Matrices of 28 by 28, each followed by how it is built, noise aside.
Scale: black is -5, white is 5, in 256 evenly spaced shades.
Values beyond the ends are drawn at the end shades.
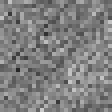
Hankel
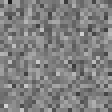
repeating columns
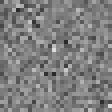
block diagonal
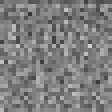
repeating columns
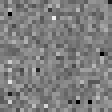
sparse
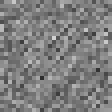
Hankel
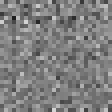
low rank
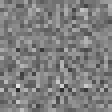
low rank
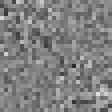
block diagonal
